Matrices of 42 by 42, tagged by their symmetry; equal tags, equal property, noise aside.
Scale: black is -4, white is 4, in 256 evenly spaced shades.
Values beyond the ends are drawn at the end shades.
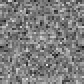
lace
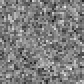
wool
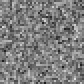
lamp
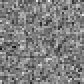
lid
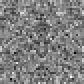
lace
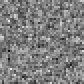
lamp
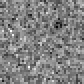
wool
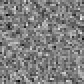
lid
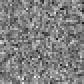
lid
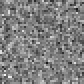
lid
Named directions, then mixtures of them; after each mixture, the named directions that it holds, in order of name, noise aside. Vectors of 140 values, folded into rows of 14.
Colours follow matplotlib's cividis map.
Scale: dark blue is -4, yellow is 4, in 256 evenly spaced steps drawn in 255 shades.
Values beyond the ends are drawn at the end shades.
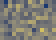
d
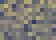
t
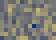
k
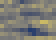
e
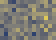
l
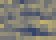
e.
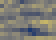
e.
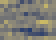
d, e.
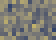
d, k.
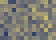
l.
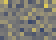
d, l.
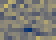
e, t.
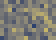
k, l.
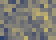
k, l.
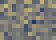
t.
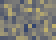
k, t.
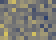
l.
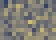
d.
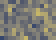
k, l.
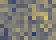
l.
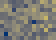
l, t.
